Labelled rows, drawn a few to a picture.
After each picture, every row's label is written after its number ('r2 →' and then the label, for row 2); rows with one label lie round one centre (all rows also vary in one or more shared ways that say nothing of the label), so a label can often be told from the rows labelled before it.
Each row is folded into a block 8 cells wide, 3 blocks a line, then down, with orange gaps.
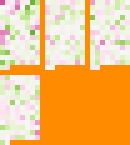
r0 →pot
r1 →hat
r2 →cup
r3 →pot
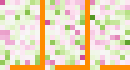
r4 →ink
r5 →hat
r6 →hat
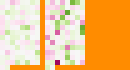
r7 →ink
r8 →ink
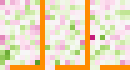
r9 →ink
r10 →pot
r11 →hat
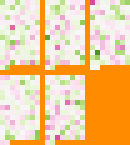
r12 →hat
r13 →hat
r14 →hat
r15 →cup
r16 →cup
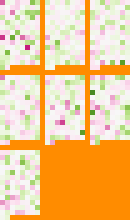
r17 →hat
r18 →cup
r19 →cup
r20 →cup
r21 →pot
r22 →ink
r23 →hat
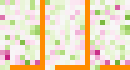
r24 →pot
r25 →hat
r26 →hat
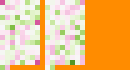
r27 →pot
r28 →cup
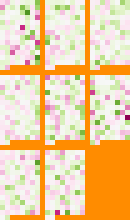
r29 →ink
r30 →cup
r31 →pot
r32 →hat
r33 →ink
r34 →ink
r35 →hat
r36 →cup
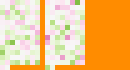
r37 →ink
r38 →pot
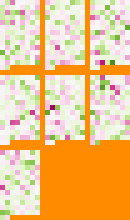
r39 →ink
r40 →hat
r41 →ink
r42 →hat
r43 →pot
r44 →ink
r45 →cup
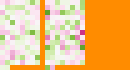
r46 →ink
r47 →pot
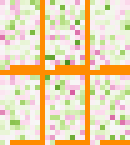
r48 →pot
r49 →hat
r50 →hat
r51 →ink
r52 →ink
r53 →cup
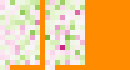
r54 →pot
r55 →pot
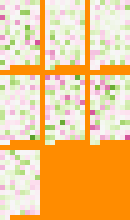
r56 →ink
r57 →hat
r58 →cup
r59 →cup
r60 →ink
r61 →hat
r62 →hat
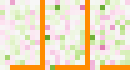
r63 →ink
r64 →ink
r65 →cup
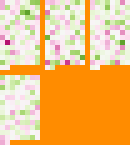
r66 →ink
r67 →hat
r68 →hat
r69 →cup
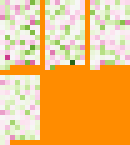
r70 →hat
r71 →ink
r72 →pot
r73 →ink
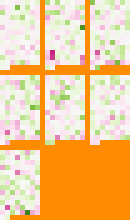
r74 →ink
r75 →pot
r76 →hat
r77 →pot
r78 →hat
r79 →cup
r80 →pot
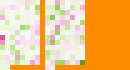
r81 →pot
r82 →ink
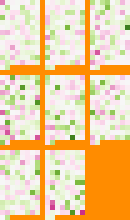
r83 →hat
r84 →hat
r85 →hat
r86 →pot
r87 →cup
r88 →cup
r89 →hat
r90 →pot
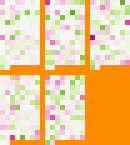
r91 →hat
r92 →ink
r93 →pot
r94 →cup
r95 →pot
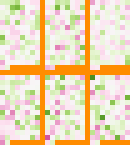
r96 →hat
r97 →cup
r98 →ink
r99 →cup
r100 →pot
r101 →hat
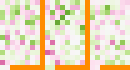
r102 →pot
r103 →hat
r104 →cup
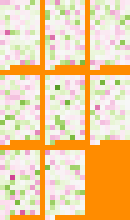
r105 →pot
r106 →ink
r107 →pot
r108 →cup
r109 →ink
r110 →pot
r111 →hat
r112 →cup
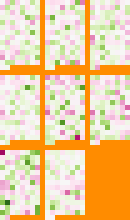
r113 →cup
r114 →pot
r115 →pot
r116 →ink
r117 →hat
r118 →ink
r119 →ink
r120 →cup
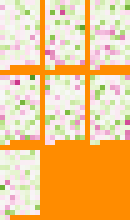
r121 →hat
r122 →hat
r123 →pot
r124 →pot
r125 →cup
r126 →pot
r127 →pot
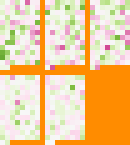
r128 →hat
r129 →pot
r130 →pot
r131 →ink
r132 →ink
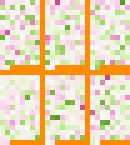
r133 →cup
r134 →ink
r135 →hat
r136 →cup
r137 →cup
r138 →cup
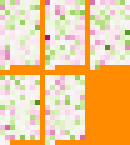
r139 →pot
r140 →hat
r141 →ink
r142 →cup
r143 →pot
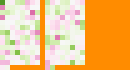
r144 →hat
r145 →cup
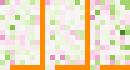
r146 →ink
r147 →pot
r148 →pot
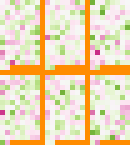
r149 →cup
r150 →hat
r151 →ink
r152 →pot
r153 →hat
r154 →hat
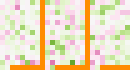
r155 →pot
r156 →ink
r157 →ink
